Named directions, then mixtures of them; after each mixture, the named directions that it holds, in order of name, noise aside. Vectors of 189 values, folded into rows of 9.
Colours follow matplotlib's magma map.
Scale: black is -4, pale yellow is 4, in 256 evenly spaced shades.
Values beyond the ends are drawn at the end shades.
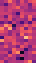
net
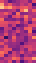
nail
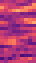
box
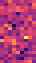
box, net.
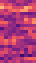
box, nail.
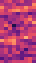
box, net.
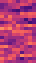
box, net.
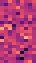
net.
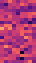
box, net.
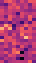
net.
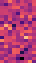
net.
